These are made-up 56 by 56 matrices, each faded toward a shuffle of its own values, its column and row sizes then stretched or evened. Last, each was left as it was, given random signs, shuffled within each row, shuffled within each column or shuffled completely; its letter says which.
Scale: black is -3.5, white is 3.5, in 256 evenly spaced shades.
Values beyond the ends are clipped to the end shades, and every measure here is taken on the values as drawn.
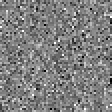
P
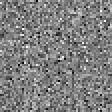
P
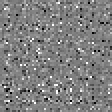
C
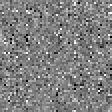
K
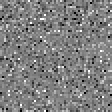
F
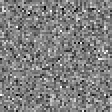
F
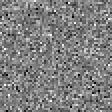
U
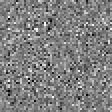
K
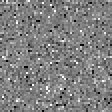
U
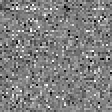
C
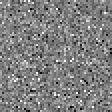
U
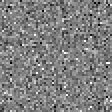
P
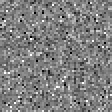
U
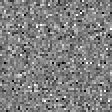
F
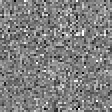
K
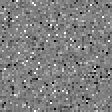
U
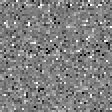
F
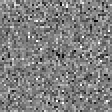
K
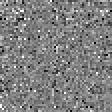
K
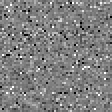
F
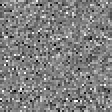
F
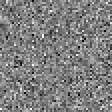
P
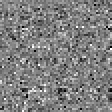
C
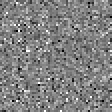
K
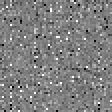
P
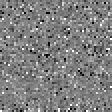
F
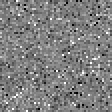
U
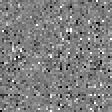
K
